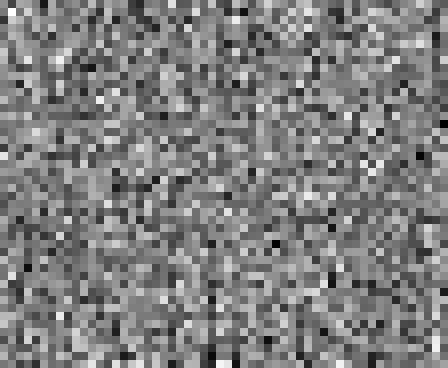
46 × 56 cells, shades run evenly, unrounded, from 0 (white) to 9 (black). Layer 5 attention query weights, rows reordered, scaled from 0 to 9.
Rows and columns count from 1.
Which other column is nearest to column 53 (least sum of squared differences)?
10
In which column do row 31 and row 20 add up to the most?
53
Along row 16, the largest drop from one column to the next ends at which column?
46
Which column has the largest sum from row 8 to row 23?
32
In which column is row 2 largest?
31
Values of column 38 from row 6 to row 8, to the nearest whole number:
5 5 4
